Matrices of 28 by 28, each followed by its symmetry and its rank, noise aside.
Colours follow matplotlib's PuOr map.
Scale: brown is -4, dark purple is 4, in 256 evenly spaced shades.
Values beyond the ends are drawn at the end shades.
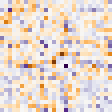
symmetric, rank six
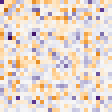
symmetric, rank six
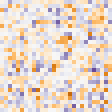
antisymmetric, rank six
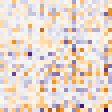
no symmetry, rank five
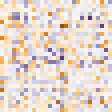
no symmetry, rank six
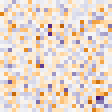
no symmetry, rank seven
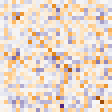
symmetric, rank six
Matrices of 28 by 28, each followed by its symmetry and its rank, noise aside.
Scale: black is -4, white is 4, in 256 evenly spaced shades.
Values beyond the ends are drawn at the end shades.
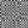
symmetric, rank three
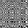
no symmetry, rank three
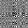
no symmetry, rank three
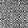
antisymmetric, rank four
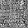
no symmetry, rank six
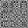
symmetric, rank four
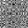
no symmetry, rank four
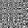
antisymmetric, rank four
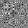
symmetric, rank four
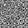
symmetric, rank six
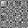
symmetric, rank three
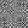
symmetric, rank four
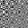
no symmetry, rank three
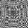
symmetric, rank three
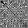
symmetric, rank six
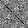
symmetric, rank six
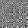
symmetric, rank three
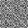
symmetric, rank three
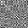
symmetric, rank three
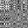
no symmetry, rank three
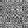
no symmetry, rank four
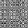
no symmetry, rank three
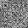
symmetric, rank six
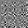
no symmetry, rank three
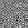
no symmetry, rank four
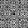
symmetric, rank four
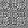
symmetric, rank four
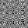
no symmetry, rank three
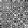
symmetric, rank three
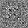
symmetric, rank six
